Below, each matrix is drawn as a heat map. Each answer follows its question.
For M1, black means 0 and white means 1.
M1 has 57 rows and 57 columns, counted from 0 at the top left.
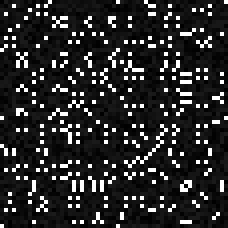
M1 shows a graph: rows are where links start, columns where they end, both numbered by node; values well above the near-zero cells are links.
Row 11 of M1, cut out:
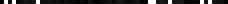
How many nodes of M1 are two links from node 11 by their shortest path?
4
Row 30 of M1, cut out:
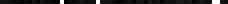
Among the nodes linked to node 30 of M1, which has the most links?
node 15
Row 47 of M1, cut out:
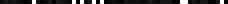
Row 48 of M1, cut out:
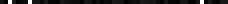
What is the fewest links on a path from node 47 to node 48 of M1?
5
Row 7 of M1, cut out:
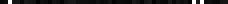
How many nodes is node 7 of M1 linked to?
3
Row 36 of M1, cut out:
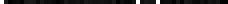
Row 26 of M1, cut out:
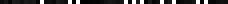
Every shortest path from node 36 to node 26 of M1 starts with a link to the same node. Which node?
node 34
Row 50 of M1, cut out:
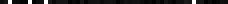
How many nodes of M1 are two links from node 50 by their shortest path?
7
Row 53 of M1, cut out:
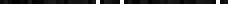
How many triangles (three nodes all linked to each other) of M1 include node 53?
3
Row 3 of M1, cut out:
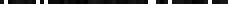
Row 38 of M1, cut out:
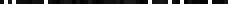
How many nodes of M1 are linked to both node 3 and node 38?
5
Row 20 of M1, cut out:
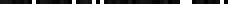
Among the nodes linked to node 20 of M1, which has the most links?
node 45
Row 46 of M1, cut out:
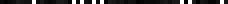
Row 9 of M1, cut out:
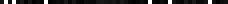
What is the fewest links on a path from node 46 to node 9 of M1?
4
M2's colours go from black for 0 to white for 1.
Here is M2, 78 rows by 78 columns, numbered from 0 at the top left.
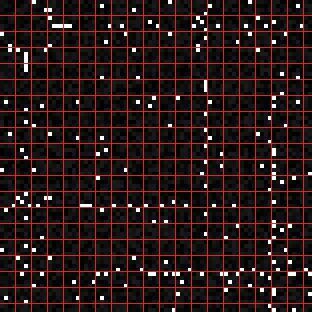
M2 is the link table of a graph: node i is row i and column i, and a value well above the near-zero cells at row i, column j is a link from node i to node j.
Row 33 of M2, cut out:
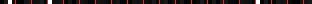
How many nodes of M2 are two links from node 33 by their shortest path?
3
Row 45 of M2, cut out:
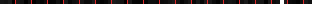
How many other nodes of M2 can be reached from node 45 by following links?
4
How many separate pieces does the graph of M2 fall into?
8
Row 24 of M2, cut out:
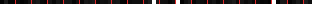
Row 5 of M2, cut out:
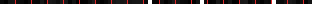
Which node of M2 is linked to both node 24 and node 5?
node 68
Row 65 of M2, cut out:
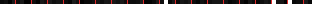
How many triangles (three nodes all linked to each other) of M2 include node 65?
2
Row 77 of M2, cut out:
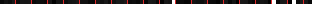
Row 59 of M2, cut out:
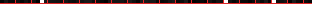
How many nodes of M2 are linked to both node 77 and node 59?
1
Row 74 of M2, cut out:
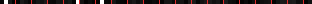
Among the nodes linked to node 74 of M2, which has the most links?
node 25
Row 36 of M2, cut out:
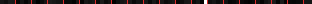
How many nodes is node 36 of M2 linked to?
1
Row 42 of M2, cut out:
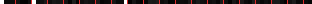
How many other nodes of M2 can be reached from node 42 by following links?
5
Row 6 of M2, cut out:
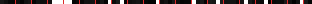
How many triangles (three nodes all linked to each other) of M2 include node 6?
0
